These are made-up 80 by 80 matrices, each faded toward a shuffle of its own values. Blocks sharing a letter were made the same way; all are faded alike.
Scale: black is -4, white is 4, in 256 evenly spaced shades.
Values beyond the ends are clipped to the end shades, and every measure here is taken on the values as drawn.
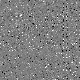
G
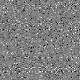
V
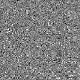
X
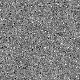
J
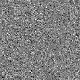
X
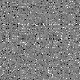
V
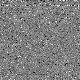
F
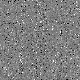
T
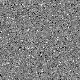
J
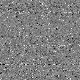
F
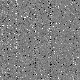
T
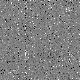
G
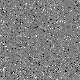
G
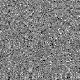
X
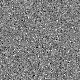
J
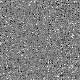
T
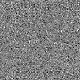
X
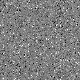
T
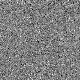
J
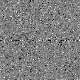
F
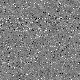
F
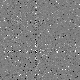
G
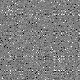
V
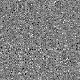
X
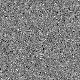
J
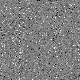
T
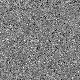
J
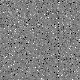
G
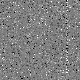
G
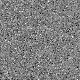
J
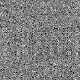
X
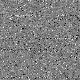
F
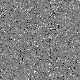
T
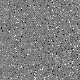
T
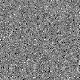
X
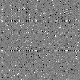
V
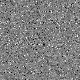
F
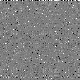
V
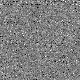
F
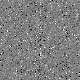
T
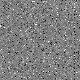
T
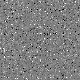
G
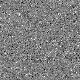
J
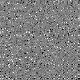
V
